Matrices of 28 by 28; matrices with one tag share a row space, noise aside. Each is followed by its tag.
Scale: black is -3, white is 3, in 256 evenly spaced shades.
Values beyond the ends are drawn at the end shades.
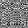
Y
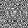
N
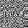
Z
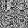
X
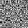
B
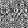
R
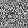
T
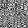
R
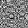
X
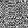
T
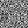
R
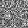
B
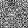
T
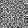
Z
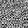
Y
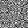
R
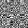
X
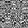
B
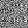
R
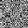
B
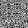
Y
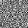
N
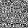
Y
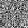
B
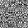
T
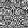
B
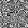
X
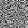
X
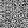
B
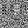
Y
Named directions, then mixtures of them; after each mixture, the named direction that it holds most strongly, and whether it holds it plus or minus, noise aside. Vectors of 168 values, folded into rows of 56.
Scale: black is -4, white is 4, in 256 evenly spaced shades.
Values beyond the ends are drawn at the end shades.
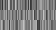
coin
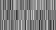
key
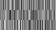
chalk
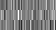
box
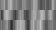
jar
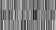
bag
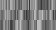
jar, plus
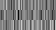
box, minus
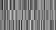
chalk, minus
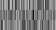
coin, minus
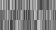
coin, minus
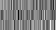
box, minus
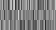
coin, minus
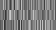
chalk, minus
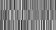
chalk, minus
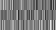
key, minus
